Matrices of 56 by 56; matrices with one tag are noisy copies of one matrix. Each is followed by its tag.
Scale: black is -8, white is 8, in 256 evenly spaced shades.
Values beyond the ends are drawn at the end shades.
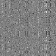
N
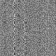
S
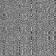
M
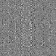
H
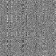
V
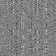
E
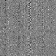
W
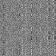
M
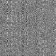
V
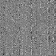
M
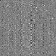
H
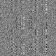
E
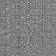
W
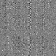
W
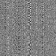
W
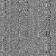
N
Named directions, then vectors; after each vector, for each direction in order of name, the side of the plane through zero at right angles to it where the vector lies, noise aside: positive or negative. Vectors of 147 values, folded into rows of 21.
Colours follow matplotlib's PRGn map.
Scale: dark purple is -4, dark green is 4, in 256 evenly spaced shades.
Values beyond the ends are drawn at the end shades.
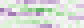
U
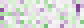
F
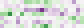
positive, negative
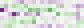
positive, positive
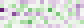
positive, positive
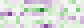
negative, positive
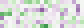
positive, negative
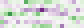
positive, negative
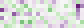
positive, positive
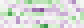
positive, negative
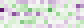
positive, positive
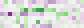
negative, positive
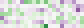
positive, negative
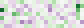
negative, negative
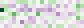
negative, negative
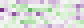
positive, positive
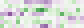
negative, positive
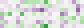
positive, negative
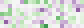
positive, negative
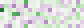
negative, negative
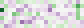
negative, negative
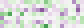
positive, negative
